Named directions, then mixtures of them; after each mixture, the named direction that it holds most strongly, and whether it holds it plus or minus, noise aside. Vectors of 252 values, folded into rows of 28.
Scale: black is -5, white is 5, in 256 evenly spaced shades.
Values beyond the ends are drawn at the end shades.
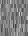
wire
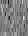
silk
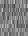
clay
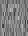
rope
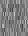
rope, minus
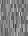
wire, plus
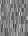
wire, plus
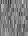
wire, minus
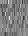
silk, minus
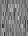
rope, plus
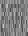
rope, minus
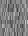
rope, minus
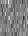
silk, minus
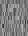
rope, plus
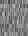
clay, minus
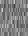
clay, plus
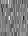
silk, minus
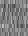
clay, plus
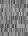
clay, minus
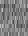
clay, plus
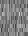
clay, minus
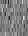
silk, plus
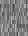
clay, plus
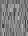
rope, plus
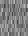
clay, plus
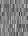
wire, minus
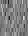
silk, plus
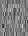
rope, plus
